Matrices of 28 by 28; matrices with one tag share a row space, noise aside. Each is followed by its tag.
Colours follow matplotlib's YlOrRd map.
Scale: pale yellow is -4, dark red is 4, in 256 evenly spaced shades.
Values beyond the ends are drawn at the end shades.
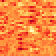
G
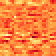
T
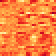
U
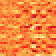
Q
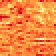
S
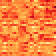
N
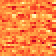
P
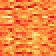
T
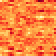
S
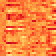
P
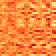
Q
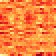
S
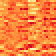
G
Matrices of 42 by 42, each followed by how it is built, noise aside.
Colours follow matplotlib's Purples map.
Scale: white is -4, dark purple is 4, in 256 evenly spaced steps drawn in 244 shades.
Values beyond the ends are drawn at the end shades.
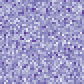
repeating columns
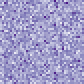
repeating rows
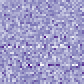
uneven rows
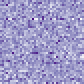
uneven rows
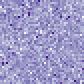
sparse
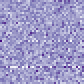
uneven rows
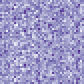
repeating rows
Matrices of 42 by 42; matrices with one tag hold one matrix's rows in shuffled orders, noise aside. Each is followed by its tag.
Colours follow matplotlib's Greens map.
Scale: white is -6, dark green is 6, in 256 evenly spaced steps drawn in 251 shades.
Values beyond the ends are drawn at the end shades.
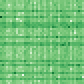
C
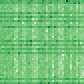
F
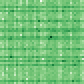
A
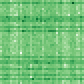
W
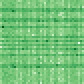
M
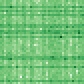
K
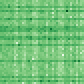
F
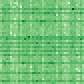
W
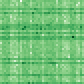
W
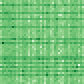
M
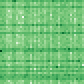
C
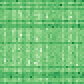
K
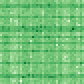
W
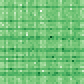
A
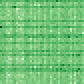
C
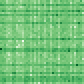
C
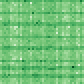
W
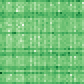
C
